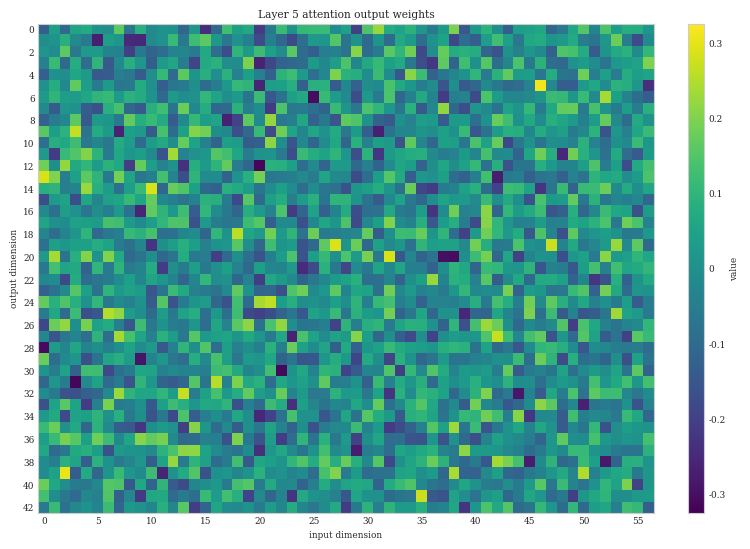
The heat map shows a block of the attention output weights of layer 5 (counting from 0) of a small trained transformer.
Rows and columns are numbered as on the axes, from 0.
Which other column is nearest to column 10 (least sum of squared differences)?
51
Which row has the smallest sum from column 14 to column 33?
36
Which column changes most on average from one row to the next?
20
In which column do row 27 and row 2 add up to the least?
47
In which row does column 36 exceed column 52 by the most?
38
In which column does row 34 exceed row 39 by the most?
44
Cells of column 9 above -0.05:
32
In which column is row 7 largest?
37
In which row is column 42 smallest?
13
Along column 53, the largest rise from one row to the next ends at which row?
25
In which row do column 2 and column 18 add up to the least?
22
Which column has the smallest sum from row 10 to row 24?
24
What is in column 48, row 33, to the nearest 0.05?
-0.1
